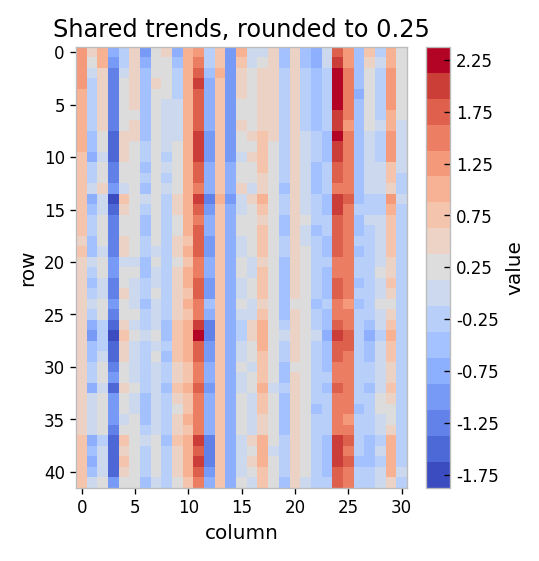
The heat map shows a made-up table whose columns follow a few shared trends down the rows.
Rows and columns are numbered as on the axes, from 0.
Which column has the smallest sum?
3
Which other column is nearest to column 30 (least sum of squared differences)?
8
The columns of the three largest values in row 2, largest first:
24, 11, 25
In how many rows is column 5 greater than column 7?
14
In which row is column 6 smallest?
0
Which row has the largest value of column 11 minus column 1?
27
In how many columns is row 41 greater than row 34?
6
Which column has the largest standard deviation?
9
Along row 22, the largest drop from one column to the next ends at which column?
12
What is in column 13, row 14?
1
